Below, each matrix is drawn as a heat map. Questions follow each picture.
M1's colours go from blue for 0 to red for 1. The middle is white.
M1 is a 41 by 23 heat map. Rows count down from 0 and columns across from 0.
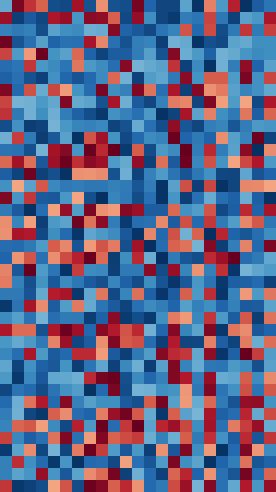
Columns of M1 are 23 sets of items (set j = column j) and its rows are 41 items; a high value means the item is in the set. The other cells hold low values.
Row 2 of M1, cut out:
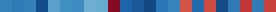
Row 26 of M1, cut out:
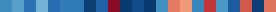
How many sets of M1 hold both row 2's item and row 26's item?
5
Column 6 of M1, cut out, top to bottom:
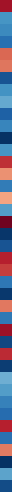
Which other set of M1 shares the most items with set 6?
2
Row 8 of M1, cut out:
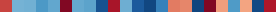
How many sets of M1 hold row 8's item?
9
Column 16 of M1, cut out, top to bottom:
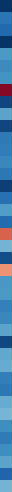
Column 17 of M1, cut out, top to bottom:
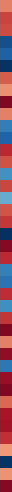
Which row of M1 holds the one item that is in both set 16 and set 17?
7
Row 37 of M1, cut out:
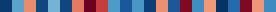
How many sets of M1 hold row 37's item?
9
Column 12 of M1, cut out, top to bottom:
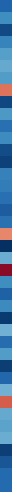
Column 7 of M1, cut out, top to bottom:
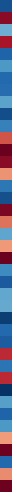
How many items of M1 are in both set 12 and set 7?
0
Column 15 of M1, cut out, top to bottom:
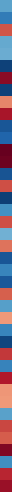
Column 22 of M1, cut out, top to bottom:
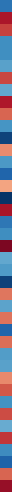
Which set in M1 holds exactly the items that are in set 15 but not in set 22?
13
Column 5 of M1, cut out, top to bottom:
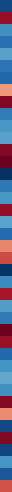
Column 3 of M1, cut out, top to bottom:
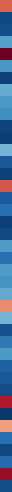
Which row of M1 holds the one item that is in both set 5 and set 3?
33
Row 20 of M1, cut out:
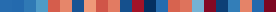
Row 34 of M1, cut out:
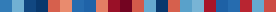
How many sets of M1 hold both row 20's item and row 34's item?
9
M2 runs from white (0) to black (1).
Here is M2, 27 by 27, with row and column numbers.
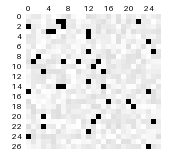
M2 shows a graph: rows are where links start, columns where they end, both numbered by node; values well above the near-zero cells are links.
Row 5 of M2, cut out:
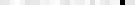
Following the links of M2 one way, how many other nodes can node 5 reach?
2
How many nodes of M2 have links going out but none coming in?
7
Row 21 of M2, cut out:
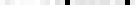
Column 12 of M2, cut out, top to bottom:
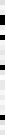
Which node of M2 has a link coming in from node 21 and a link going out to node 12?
node 13
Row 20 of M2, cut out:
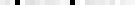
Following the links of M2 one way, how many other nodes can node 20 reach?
11
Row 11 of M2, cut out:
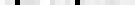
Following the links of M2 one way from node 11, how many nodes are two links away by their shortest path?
5
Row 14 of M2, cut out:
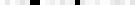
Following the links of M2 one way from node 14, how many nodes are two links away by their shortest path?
4
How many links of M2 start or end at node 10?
2
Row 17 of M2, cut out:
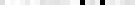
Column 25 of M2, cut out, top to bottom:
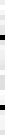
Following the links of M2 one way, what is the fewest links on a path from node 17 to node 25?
4
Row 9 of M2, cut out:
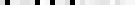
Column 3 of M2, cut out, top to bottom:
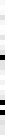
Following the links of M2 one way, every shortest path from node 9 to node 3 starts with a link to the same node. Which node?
node 1
